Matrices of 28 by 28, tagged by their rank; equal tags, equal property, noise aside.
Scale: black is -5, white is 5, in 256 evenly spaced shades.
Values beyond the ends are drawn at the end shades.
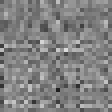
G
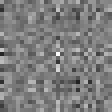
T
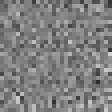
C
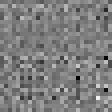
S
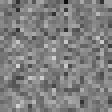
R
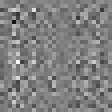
S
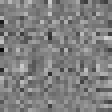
S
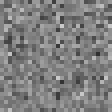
C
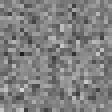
R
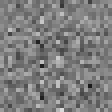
C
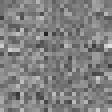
G
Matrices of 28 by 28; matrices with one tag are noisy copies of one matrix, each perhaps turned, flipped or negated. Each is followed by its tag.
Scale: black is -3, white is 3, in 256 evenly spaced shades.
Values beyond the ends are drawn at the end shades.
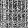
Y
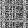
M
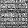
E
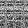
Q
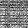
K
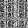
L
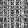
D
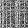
E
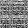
E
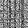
D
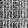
K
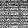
K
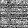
L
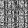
L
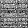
E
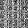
D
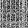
Y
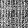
K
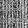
K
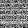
D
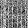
Y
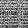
K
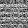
D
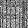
Y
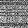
M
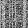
M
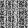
L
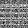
D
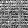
K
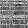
E
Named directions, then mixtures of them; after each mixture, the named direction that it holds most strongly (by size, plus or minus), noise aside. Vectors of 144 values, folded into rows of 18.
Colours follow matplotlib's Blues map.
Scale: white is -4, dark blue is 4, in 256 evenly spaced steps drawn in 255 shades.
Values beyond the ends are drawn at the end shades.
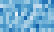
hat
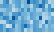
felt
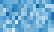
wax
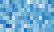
felt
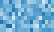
felt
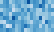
felt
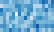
hat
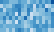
wax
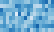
hat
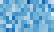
felt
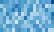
wax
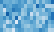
wax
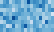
felt
